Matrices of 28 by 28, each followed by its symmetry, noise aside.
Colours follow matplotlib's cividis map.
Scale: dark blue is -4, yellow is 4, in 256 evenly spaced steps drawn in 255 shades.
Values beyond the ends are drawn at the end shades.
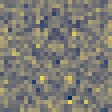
mirrored left to right.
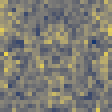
mirrored left to right.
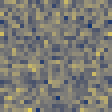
mirrored left to right.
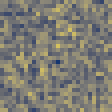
no symmetry.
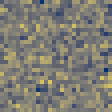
no symmetry.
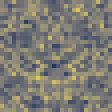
mirrored left to right.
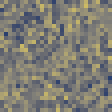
symmetric.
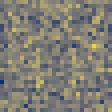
mirrored left to right.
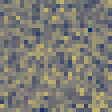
no symmetry.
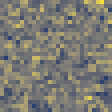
no symmetry.
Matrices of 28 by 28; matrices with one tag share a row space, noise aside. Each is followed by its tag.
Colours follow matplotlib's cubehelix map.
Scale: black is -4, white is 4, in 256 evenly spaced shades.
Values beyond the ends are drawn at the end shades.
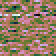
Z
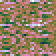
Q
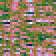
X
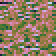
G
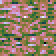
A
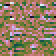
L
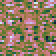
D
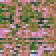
Q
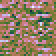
Q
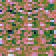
D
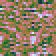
Q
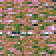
D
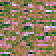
X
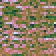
L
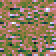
D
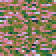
G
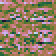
Q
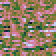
X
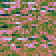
A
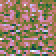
Q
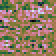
Q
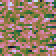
D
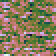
X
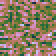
G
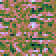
Q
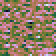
X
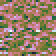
G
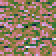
G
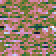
Z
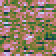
X
